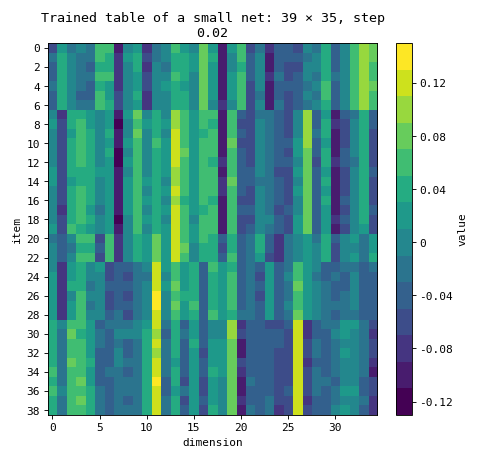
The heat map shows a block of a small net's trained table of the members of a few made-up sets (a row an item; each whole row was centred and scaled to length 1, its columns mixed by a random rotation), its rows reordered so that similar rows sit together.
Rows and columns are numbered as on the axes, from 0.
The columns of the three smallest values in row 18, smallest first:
7, 18, 30
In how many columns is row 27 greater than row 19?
14
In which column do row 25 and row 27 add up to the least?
1
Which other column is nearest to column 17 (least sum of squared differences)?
15
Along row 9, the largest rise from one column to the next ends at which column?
19
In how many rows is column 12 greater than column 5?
15
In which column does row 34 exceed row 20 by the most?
26
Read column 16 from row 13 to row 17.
0.06 0.06 0.06 0.06 0.04
